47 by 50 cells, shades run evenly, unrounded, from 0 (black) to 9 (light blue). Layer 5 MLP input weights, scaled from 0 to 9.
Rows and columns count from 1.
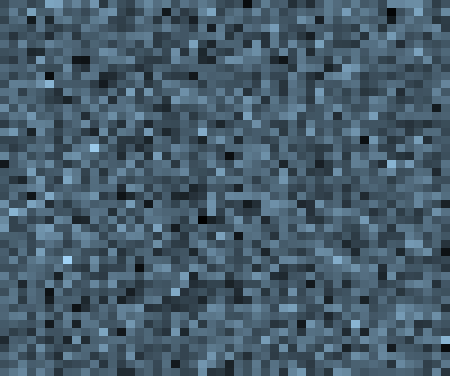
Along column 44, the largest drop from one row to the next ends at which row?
2
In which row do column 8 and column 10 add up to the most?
33
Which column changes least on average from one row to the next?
42
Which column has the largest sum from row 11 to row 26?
5
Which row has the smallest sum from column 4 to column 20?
38
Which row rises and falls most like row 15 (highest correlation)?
24
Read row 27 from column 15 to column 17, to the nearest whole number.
3 4 5
